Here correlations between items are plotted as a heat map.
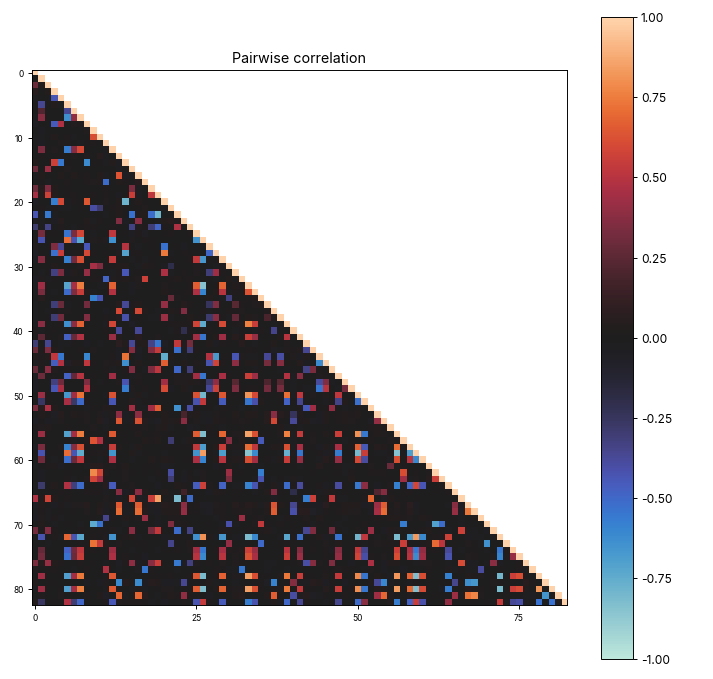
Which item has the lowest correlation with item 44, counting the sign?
20
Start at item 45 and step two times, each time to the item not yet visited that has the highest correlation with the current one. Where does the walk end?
28
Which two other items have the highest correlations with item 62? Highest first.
9, 73
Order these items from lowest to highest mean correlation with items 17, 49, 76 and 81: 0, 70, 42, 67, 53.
42, 70, 0, 53, 67
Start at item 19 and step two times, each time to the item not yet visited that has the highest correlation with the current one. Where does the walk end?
52
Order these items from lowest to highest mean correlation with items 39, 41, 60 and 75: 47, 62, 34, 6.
62, 6, 47, 34
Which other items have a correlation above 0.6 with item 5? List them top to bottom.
26, 59, 72
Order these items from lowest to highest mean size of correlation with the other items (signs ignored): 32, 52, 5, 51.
32, 52, 51, 5
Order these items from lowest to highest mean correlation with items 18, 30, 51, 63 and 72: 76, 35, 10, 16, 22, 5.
35, 22, 16, 76, 10, 5
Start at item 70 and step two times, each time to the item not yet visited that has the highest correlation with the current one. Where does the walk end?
21
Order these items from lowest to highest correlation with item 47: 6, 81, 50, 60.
81, 6, 60, 50
